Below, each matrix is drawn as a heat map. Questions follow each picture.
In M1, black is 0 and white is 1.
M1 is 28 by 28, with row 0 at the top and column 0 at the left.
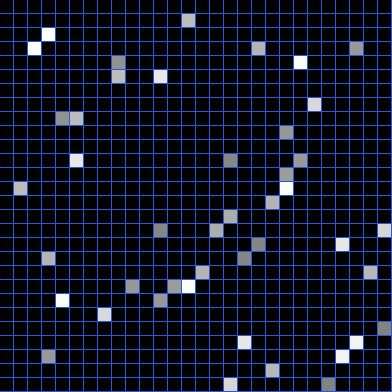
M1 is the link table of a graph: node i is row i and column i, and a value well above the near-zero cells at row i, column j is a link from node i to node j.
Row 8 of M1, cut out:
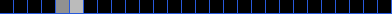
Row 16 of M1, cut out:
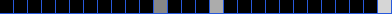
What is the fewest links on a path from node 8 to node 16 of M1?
3
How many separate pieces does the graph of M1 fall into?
8
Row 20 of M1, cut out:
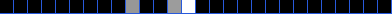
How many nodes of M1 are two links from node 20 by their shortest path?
1
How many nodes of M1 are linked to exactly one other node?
10
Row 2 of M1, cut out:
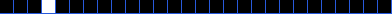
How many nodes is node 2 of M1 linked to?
1
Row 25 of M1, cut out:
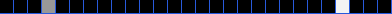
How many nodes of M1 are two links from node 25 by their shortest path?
3
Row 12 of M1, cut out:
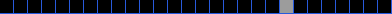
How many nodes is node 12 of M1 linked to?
1
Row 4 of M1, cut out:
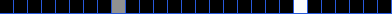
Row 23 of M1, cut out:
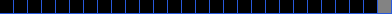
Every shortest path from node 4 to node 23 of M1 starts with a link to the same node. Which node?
node 21
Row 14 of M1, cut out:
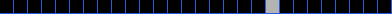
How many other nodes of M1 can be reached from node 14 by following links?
2
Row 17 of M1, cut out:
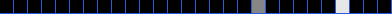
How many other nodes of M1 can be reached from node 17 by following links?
5
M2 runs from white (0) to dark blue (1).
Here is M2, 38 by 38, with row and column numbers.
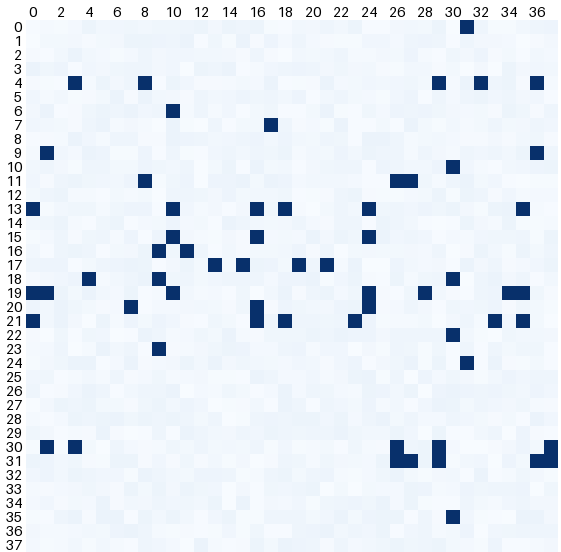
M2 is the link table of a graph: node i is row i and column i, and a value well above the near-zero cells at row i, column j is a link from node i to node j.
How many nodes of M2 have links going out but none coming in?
3
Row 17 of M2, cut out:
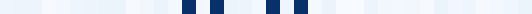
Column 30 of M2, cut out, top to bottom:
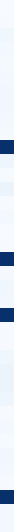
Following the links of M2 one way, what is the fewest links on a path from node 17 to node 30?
3
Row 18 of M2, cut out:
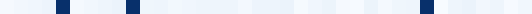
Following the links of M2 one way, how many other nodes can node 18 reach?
11
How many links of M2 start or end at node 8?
2
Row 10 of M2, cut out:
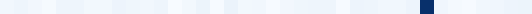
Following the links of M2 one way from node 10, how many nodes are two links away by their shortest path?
5
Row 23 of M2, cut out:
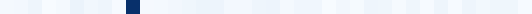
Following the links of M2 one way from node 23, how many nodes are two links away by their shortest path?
2
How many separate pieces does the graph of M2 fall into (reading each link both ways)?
6
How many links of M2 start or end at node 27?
2
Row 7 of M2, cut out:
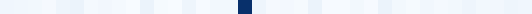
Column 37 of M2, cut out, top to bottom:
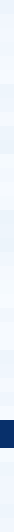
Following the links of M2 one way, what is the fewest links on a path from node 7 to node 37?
5
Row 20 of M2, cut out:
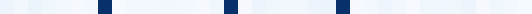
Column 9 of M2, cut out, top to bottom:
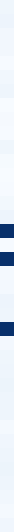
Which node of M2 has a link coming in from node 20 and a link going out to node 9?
node 16
